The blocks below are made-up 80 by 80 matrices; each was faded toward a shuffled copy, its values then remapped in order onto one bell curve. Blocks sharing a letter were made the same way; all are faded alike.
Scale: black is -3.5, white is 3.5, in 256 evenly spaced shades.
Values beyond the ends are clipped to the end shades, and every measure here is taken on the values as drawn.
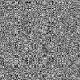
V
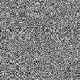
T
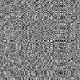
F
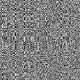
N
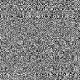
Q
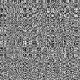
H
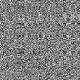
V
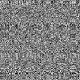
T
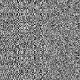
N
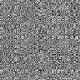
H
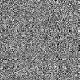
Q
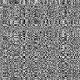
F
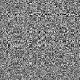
T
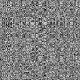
H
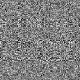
T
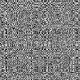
F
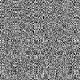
V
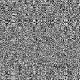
T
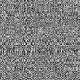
H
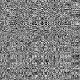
H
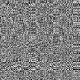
F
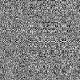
T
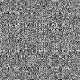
Q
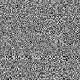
Q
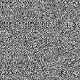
Q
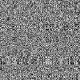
T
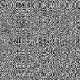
H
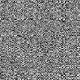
T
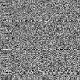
T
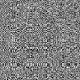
H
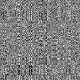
N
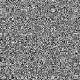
Q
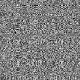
T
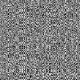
N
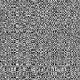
F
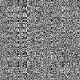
N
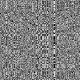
N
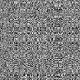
H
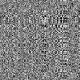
H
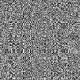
V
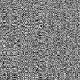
V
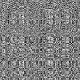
H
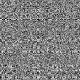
Q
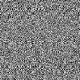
T
